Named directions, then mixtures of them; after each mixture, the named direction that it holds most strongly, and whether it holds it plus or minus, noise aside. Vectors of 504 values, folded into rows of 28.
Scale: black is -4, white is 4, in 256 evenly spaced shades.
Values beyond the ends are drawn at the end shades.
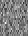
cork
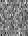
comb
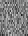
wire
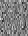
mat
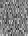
wire, minus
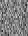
mat, plus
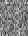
comb, plus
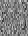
mat, plus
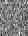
comb, plus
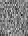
wire, plus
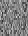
mat, plus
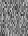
wire, plus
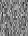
cork, plus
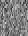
cork, plus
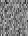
comb, minus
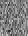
wire, minus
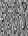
mat, plus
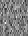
cork, plus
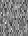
cork, plus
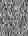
cork, plus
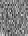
wire, minus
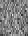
wire, plus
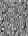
mat, plus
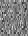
mat, plus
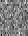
comb, plus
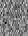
cork, minus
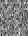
comb, plus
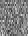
wire, minus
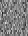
mat, plus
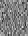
mat, plus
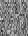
mat, plus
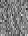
wire, minus
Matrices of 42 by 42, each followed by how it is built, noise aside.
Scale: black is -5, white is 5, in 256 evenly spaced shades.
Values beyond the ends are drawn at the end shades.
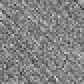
Toeplitz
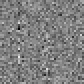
uneven columns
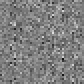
uneven columns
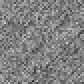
Hankel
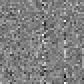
uneven columns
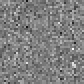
uneven columns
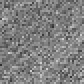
Hankel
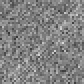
Hankel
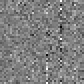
uneven columns
